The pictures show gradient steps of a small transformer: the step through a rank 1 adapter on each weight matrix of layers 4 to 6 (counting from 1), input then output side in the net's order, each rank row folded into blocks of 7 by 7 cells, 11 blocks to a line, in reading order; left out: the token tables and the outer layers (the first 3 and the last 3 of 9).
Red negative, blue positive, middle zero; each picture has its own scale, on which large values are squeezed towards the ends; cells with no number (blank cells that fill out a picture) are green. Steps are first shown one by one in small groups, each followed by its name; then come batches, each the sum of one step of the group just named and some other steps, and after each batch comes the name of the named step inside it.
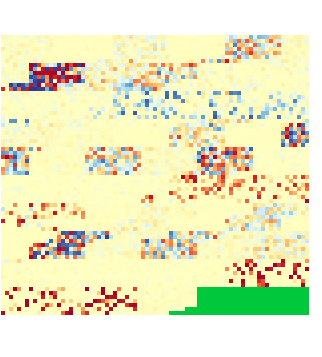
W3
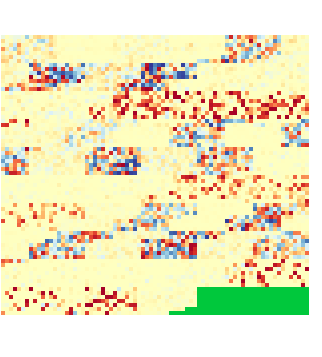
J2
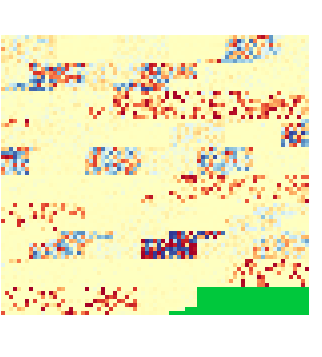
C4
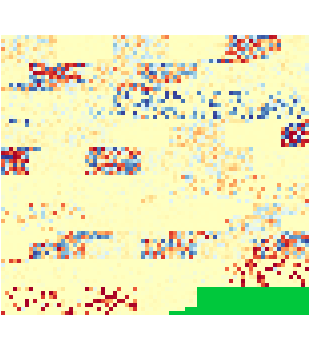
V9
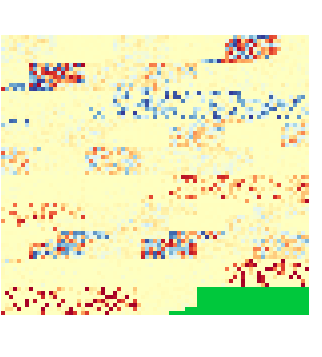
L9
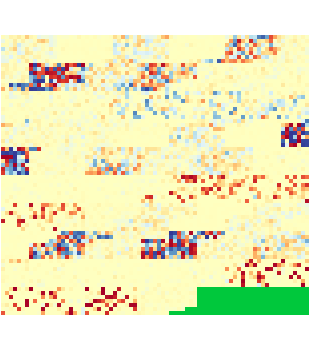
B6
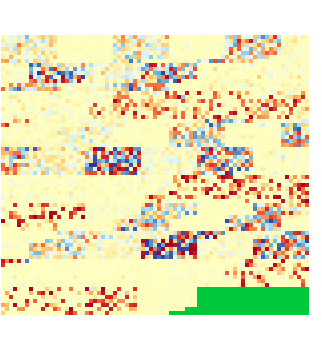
J2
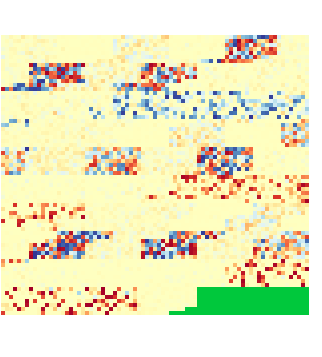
L9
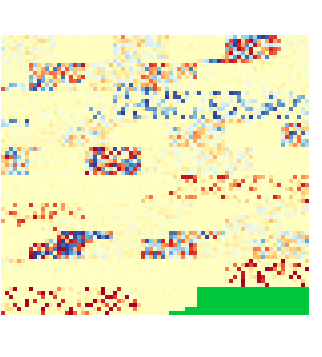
L9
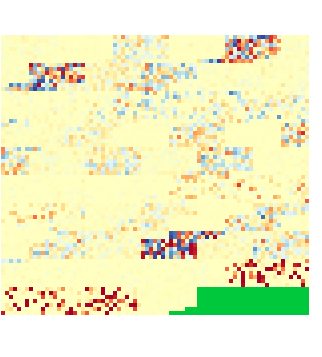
L9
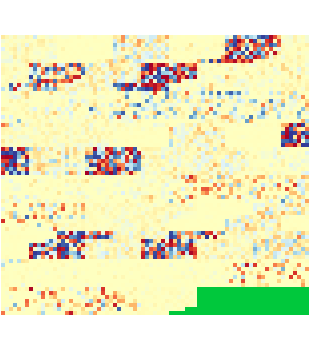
B6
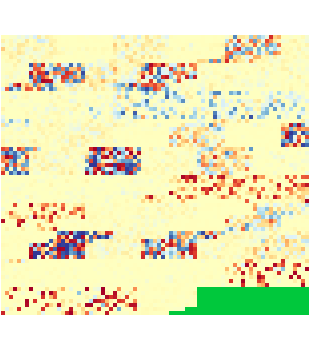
W3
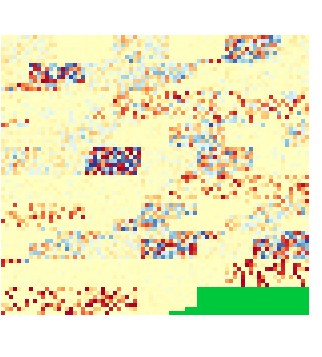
J2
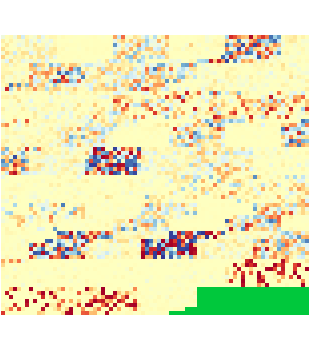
J2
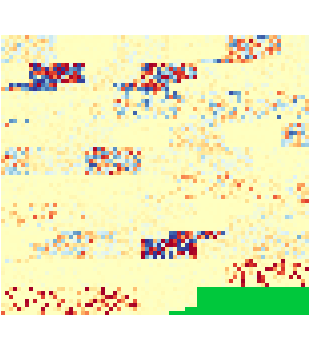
L9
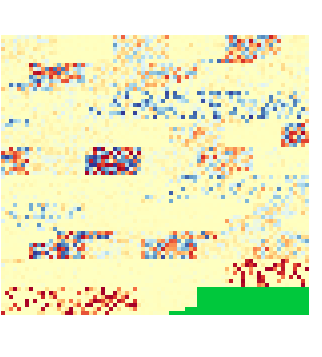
V9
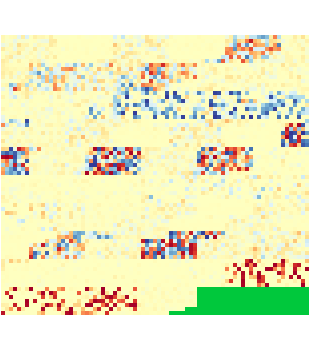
B6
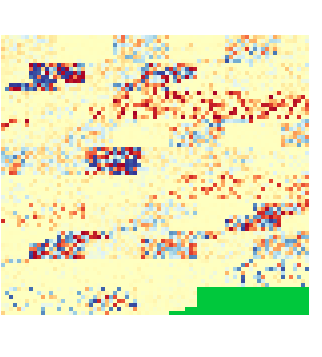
J2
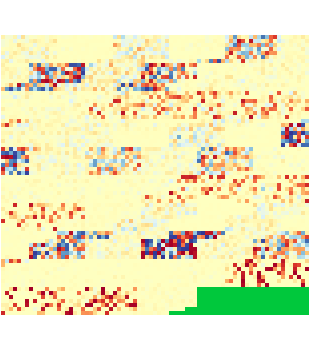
B6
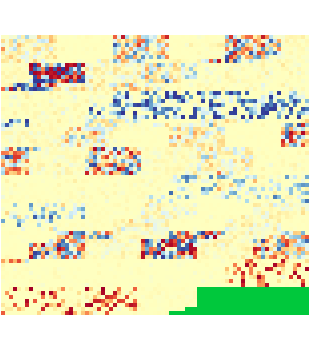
V9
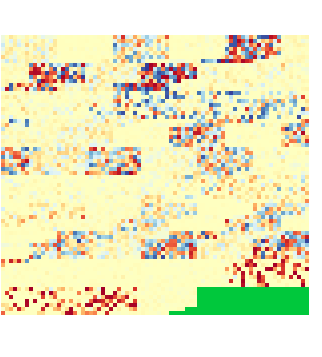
V9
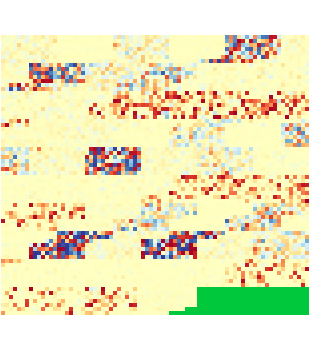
J2
